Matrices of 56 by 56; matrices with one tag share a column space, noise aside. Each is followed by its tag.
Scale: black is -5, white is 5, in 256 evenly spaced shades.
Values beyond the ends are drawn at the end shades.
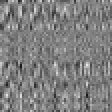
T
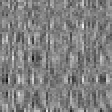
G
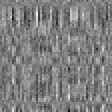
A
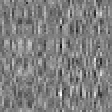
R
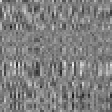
T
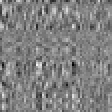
T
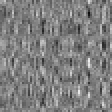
R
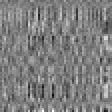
A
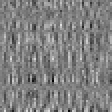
G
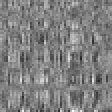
G
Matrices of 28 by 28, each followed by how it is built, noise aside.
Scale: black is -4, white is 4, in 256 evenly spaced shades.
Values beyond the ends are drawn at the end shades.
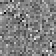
block diagonal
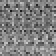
repeating columns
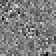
block diagonal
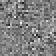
block diagonal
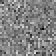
block diagonal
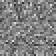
repeating columns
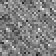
Toeplitz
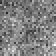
smooth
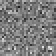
blocks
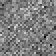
Hankel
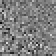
lower triangular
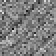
Hankel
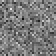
Toeplitz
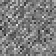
Hankel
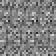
repeating columns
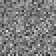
repeating columns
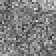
smooth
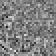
lower triangular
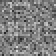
blocks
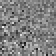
lower triangular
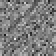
Hankel
